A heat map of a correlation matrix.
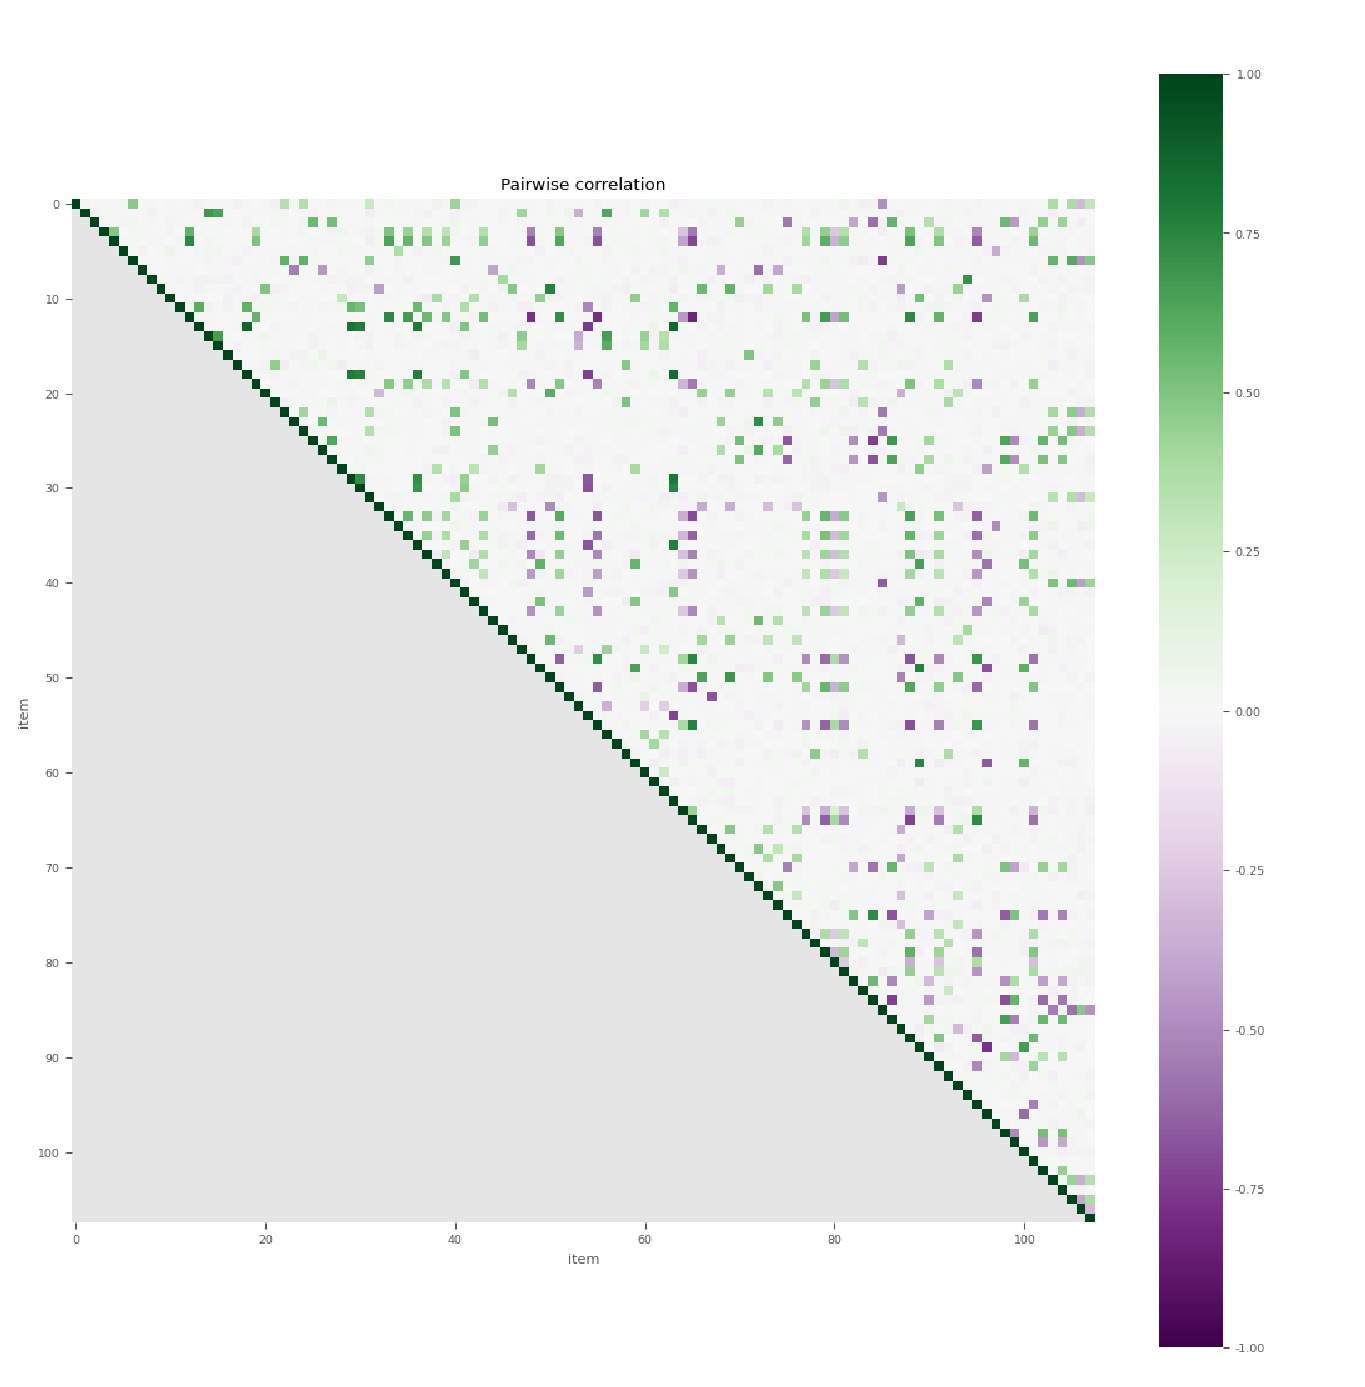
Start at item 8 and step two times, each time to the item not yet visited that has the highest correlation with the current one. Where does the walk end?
45
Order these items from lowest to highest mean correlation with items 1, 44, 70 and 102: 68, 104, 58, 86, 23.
58, 68, 23, 104, 86
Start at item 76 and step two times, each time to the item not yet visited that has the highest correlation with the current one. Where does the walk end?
9
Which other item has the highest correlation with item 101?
12
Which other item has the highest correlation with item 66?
50
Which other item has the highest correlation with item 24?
6
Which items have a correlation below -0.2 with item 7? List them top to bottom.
23, 26, 44, 68, 72, 74
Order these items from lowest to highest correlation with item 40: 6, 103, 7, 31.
7, 31, 103, 6
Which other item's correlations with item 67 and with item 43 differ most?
52
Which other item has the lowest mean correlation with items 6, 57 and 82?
85
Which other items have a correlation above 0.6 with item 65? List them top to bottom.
48, 55, 95
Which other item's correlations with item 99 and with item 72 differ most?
23
